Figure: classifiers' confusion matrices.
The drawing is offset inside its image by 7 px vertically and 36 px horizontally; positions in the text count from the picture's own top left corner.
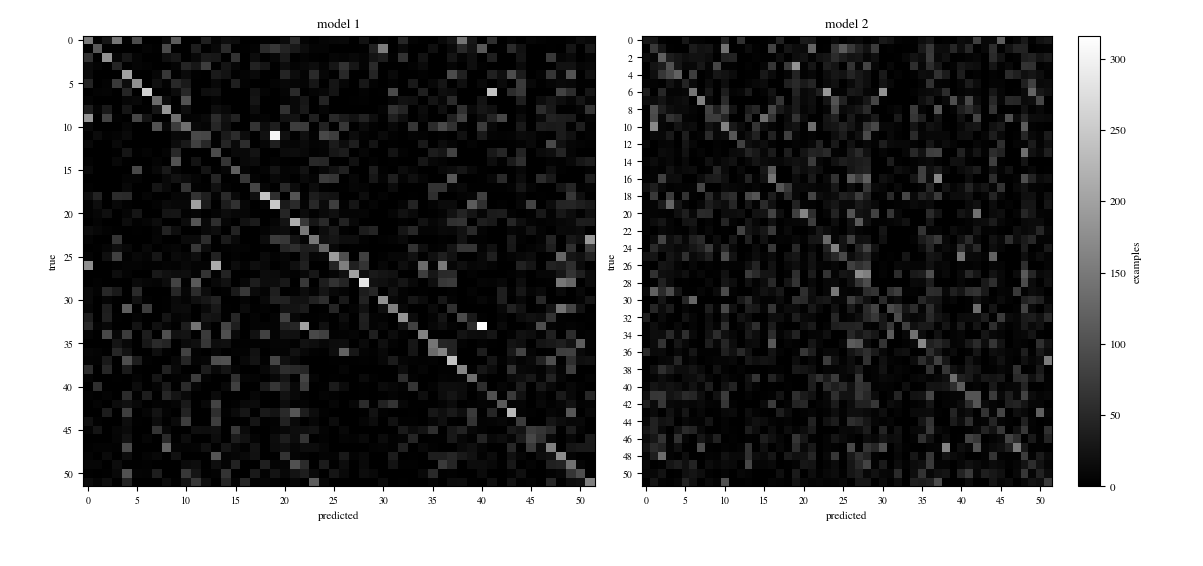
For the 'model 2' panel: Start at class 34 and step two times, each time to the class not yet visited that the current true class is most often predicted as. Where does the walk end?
42
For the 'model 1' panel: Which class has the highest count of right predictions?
28
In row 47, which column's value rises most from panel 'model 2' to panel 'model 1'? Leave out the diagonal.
8
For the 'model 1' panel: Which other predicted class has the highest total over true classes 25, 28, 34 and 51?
48
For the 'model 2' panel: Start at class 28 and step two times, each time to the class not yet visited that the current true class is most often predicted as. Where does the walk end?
2
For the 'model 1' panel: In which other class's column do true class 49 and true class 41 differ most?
21
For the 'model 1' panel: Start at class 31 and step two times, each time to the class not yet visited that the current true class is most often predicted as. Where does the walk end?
13
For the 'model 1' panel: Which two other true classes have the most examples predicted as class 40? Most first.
33, 1
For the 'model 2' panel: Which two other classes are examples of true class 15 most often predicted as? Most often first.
16, 35
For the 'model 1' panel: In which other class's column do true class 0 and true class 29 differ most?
38
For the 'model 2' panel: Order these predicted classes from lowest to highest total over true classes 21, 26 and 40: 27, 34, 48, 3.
34, 3, 48, 27
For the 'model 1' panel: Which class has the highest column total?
49
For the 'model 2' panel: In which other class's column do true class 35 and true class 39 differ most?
26
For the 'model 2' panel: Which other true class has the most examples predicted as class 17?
7
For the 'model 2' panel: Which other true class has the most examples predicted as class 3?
19
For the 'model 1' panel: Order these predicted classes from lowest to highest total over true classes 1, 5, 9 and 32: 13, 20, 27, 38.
27, 13, 20, 38
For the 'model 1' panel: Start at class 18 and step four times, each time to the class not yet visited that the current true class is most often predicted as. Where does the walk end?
39
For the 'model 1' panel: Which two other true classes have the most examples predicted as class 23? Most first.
51, 34
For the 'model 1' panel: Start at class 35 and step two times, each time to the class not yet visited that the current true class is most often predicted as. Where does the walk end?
4
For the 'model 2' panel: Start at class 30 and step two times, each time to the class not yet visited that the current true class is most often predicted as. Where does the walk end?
23
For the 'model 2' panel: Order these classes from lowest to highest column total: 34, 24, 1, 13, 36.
34, 13, 1, 24, 36
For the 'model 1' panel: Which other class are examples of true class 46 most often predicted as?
45
